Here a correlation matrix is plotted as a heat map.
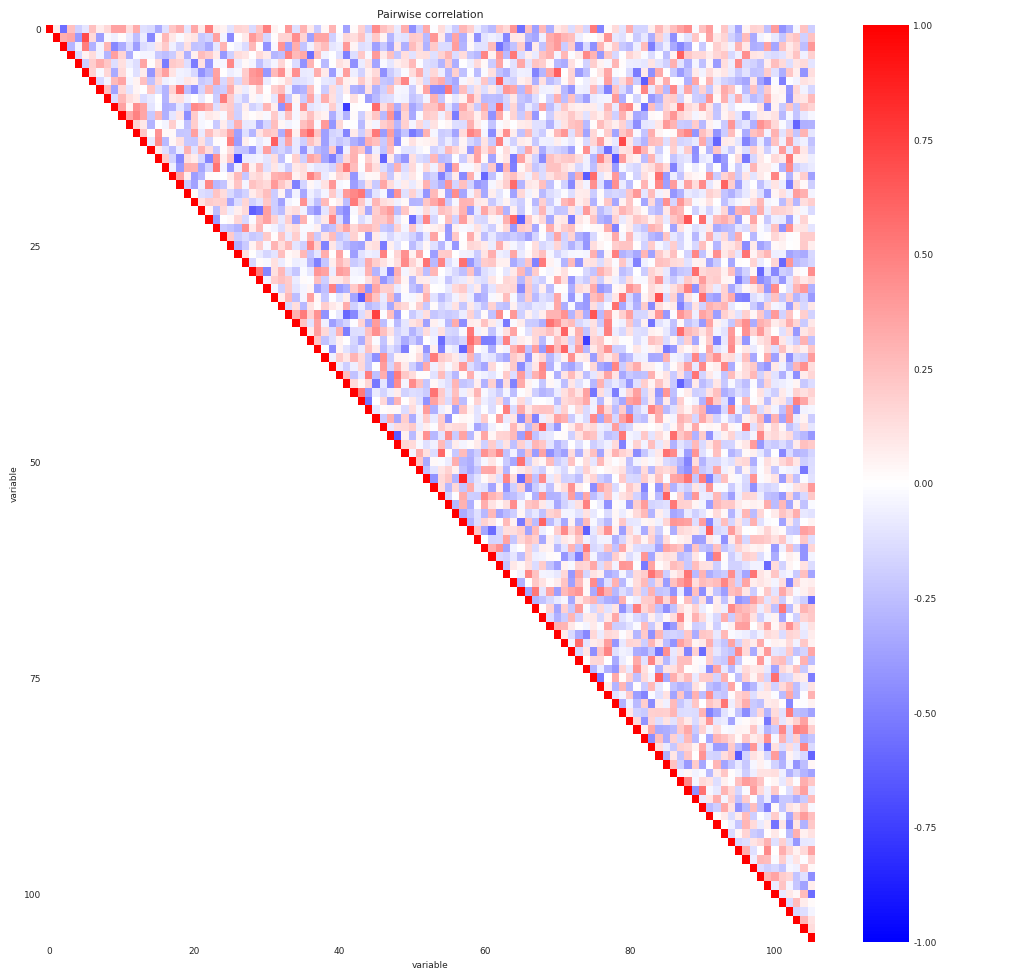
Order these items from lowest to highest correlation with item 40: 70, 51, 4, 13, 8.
70, 13, 8, 51, 4
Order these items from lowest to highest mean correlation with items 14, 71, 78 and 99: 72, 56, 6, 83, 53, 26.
6, 83, 53, 72, 56, 26
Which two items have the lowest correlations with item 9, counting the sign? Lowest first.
41, 82
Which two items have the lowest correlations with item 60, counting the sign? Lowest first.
17, 36
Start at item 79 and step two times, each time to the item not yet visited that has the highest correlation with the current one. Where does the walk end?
31
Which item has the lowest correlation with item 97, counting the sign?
53
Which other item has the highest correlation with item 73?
71
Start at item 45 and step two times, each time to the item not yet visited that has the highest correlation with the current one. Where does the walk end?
75
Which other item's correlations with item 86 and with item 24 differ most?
55
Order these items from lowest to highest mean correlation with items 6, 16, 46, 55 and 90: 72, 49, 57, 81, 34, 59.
34, 59, 72, 81, 49, 57
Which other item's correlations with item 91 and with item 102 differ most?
79
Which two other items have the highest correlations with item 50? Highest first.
65, 41
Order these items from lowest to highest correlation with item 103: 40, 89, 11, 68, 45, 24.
11, 40, 89, 68, 45, 24
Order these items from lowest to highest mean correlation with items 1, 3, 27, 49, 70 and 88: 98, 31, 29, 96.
98, 31, 96, 29
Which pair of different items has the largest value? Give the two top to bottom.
52, 57
